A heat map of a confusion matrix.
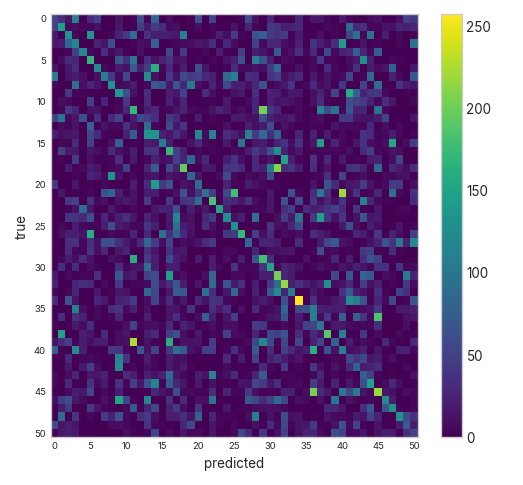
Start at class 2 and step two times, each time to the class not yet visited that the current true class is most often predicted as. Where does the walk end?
43
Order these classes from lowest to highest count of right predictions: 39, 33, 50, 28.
28, 50, 39, 33
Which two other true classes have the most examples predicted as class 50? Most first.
27, 3
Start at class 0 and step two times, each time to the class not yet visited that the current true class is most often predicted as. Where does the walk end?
40
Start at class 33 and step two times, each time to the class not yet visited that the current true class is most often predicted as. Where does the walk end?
16
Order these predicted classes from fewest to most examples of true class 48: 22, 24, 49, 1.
24, 22, 49, 1
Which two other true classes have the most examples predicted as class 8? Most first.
19, 21
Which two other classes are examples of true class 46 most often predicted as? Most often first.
9, 13
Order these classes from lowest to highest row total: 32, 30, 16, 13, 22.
13, 30, 16, 22, 32
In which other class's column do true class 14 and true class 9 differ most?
41
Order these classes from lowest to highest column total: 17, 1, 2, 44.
1, 2, 44, 17
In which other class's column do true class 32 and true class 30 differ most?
38
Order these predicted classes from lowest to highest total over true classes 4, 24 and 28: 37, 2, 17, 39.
39, 2, 17, 37
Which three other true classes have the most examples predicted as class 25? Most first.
21, 7, 33
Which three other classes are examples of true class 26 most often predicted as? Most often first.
5, 15, 17
